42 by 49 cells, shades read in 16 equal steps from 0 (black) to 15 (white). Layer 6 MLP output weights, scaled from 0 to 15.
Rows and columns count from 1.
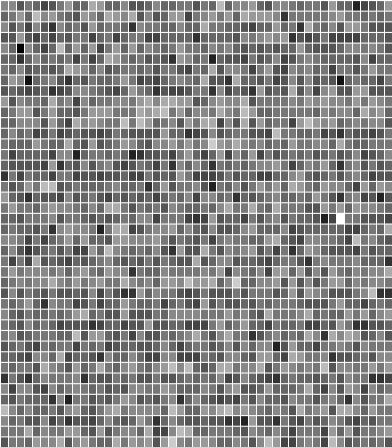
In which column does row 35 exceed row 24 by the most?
22
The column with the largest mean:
39
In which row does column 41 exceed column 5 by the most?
35
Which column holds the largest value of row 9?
37
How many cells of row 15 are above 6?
17
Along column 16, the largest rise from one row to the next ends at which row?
29
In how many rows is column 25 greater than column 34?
13
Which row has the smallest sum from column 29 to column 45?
40
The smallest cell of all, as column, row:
3, 5
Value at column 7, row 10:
10
